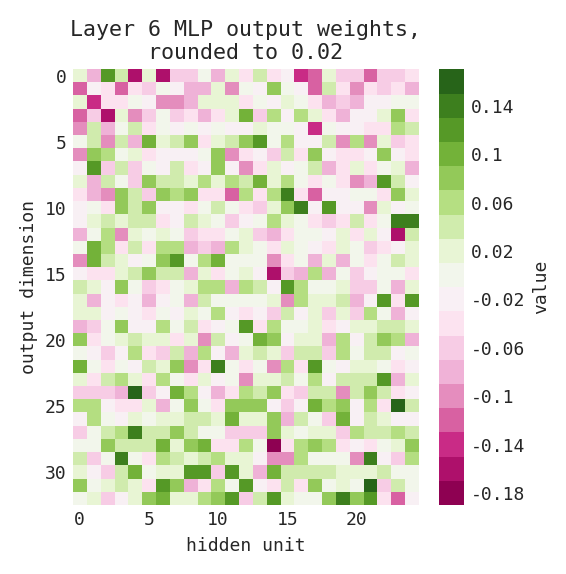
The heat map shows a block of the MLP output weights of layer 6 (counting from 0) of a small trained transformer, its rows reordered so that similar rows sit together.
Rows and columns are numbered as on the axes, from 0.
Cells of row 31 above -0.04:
19
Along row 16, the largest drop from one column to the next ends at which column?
11
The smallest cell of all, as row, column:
28, 14
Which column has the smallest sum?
20
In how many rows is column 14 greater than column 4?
14
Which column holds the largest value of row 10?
16
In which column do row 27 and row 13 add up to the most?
4
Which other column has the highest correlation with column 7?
6
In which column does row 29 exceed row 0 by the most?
21
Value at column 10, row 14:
0.1
